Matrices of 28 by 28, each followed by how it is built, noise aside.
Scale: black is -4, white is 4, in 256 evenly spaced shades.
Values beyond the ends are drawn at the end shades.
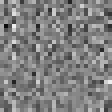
low rank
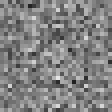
low rank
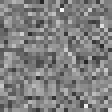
blocks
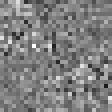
block diagonal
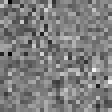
block diagonal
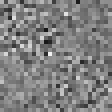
block diagonal
